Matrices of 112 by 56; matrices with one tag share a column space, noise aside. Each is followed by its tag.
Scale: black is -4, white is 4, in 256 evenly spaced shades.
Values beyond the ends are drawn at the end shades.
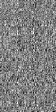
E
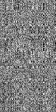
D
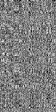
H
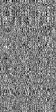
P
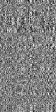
P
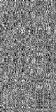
H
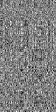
E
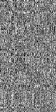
H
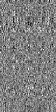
P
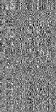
D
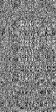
E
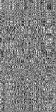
D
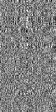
P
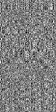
D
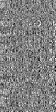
E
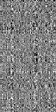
H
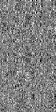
H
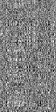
E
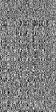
E
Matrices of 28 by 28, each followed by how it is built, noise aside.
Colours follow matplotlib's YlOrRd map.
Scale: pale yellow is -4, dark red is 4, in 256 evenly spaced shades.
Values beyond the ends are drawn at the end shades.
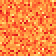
noise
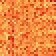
repeating rows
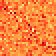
banded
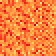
repeating rows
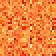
low rank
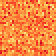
repeating columns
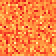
repeating columns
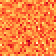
low rank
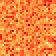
repeating rows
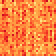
blocks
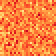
repeating rows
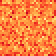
repeating columns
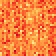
blocks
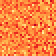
noise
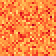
repeating rows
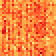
blocks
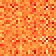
low rank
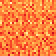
repeating columns
